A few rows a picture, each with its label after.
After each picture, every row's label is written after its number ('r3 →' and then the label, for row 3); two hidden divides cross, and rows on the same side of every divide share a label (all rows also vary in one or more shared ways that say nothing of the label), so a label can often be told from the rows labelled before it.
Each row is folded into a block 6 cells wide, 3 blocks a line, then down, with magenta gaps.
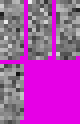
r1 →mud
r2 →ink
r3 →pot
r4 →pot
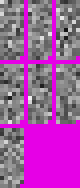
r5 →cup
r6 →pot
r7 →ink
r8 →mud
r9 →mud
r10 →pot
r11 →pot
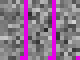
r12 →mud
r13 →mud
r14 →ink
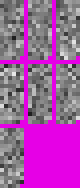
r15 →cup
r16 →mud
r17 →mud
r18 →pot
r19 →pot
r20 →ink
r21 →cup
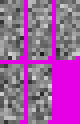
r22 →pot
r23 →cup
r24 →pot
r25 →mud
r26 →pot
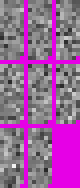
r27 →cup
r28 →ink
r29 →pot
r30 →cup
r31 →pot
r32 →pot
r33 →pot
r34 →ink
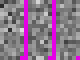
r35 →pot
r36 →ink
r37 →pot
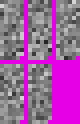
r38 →pot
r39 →ink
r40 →mud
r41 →mud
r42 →cup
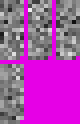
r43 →ink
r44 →pot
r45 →mud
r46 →pot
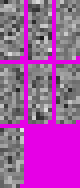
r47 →pot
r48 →cup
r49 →cup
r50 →pot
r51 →mud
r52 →pot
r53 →pot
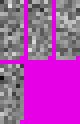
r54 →pot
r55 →cup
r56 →ink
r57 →mud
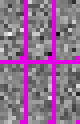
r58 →cup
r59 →cup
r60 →ink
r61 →ink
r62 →pot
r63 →pot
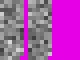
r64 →cup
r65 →ink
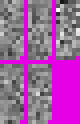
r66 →mud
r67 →cup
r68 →pot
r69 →pot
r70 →mud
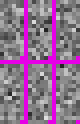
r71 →cup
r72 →mud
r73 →ink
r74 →ink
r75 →pot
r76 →pot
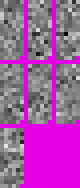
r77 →ink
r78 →pot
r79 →pot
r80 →mud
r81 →ink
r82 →mud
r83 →ink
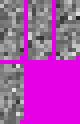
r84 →cup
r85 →cup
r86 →mud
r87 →mud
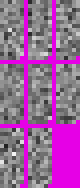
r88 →mud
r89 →pot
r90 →pot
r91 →ink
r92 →pot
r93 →cup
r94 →mud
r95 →pot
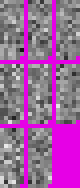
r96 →ink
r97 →ink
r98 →pot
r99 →ink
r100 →cup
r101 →pot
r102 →ink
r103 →mud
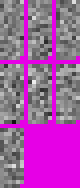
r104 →pot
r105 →ink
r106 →mud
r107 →mud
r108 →ink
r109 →pot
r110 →pot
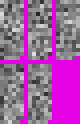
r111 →ink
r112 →mud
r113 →ink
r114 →cup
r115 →mud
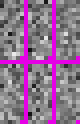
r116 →pot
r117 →ink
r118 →cup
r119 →pot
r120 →pot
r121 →ink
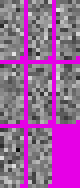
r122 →pot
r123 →ink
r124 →pot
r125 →pot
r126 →ink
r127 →ink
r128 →mud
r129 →ink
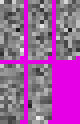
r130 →mud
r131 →cup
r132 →pot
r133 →mud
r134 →cup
